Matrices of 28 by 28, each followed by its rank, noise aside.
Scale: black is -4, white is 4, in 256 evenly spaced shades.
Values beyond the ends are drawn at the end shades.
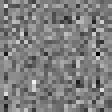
five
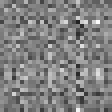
four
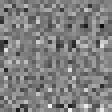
five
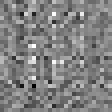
four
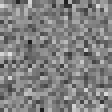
seven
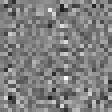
five
